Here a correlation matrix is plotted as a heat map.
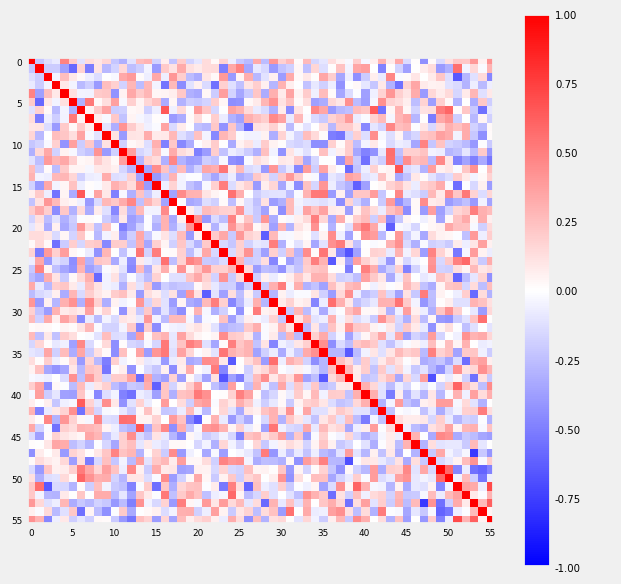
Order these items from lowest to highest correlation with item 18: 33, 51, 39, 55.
39, 51, 55, 33
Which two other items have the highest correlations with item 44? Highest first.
13, 29
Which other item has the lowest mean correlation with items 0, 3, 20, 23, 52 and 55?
11
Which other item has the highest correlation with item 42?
54
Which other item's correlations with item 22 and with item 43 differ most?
12
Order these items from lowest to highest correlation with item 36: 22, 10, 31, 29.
10, 31, 22, 29
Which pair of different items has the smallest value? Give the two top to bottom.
47, 53
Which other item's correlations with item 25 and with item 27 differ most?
30
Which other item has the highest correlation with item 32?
38
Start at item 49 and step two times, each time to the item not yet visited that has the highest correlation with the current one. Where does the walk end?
6
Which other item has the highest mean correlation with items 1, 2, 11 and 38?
43
